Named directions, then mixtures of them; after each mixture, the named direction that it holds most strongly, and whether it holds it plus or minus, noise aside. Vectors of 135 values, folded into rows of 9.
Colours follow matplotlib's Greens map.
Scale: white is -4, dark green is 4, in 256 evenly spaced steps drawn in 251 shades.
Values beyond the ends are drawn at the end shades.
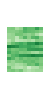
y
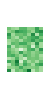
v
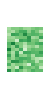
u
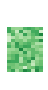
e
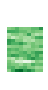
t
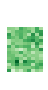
v, plus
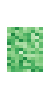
v, minus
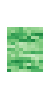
y, minus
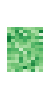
e, minus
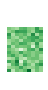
v, plus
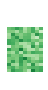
v, minus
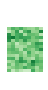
e, minus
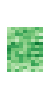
y, plus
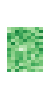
e, minus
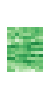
y, plus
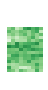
y, plus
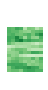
y, minus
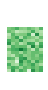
v, minus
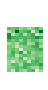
e, minus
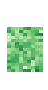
e, plus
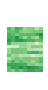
y, minus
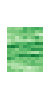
y, plus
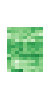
y, plus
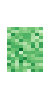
v, minus
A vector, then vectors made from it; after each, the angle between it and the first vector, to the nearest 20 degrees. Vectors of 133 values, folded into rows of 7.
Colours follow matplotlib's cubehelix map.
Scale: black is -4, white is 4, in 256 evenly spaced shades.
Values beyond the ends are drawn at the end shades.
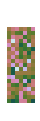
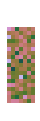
100 degrees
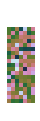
80 degrees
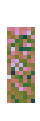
60 degrees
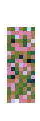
100 degrees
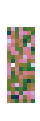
80 degrees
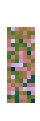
60 degrees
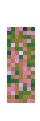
100 degrees
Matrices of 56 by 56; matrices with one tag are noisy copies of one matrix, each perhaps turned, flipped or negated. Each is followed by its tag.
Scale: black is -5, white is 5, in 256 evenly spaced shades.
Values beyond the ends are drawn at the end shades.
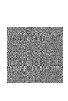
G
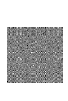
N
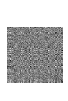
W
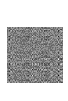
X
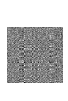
G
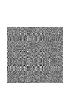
G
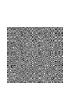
N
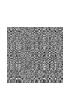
X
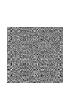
X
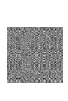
X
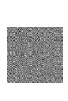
N
